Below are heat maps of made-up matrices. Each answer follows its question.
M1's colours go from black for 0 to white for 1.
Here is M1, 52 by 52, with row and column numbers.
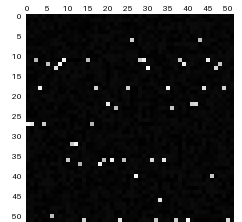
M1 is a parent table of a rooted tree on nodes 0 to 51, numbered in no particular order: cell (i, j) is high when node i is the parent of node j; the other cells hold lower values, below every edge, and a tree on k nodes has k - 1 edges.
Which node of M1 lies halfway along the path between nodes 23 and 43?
50
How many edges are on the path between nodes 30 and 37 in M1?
2
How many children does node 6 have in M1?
2
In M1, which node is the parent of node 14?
51
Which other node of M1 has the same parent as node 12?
11
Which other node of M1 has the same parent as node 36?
22
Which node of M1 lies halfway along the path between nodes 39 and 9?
32
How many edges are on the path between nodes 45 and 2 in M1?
2
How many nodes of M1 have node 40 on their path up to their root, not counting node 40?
7
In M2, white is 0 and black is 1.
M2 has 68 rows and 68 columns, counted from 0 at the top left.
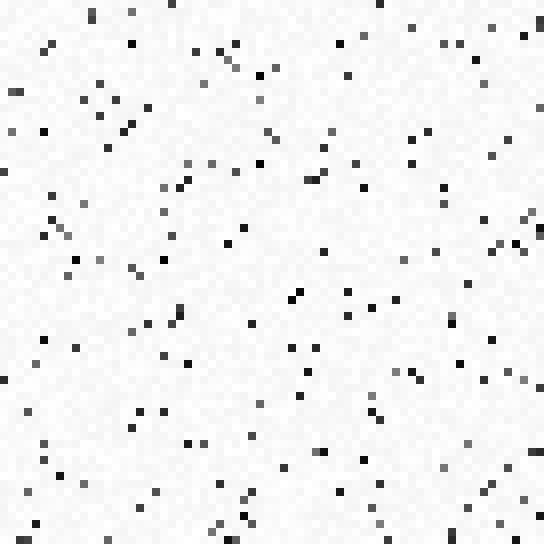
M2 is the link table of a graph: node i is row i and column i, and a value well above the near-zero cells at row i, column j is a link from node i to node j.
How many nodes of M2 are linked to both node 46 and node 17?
2
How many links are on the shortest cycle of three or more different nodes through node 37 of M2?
8
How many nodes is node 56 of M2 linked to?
4
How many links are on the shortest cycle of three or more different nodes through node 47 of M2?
4
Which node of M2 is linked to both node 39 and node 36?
node 43
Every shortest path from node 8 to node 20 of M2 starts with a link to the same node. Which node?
node 34
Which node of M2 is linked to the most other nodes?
node 67
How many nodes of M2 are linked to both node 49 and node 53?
0
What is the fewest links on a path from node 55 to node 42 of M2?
2
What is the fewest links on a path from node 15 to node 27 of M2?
4
